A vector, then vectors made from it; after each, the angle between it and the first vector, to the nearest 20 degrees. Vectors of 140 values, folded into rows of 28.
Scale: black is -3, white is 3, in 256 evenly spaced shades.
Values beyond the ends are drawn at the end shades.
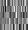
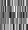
20 degrees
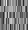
80 degrees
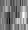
120 degrees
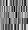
160 degrees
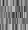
100 degrees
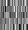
20 degrees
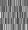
80 degrees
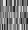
100 degrees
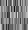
120 degrees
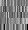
60 degrees
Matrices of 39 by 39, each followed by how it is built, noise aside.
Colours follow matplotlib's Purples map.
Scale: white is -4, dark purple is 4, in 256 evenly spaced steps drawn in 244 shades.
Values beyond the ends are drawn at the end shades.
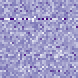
uneven rows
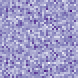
repeating rows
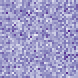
repeating rows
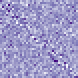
banded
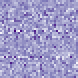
uneven rows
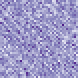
Toeplitz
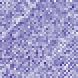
Hankel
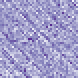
Toeplitz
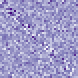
banded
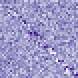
banded
